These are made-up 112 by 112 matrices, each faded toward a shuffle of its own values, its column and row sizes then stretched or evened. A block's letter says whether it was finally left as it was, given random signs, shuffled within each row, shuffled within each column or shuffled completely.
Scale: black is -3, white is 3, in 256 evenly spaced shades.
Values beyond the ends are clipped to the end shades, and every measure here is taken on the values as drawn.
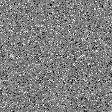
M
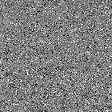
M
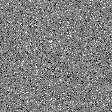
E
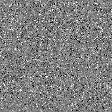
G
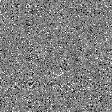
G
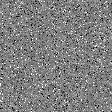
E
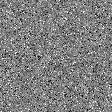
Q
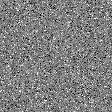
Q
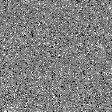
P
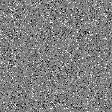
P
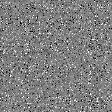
P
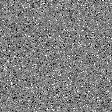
M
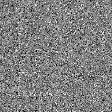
P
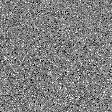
M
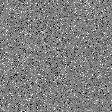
E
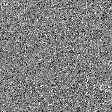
P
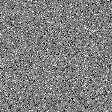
M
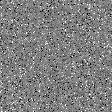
E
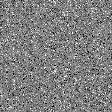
E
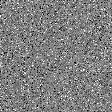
E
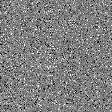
G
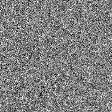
E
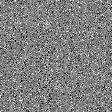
E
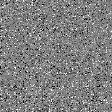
G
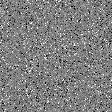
E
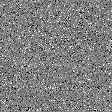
M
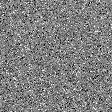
Q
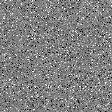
P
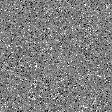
E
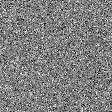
Q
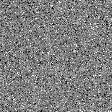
M
